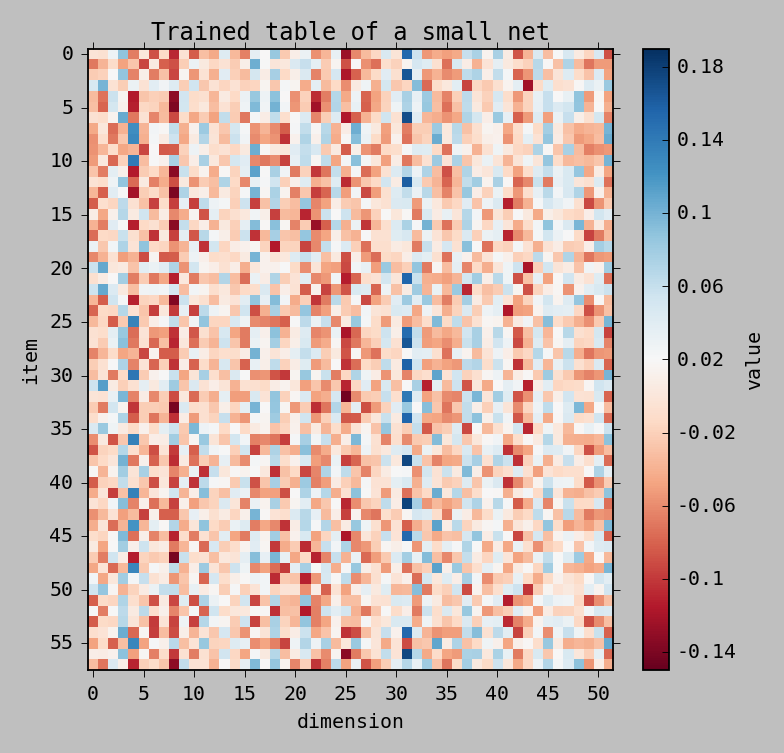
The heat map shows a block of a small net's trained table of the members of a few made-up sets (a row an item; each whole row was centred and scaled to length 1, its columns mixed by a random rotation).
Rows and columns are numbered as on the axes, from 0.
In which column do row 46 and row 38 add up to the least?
8
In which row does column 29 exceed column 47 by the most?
35
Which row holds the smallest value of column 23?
22
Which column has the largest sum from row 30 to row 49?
31
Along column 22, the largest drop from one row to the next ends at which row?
4
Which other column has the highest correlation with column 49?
0
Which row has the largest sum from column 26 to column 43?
56
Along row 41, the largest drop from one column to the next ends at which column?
5
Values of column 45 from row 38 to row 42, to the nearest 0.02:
-0.04 0 0.06 0.08 -0.06
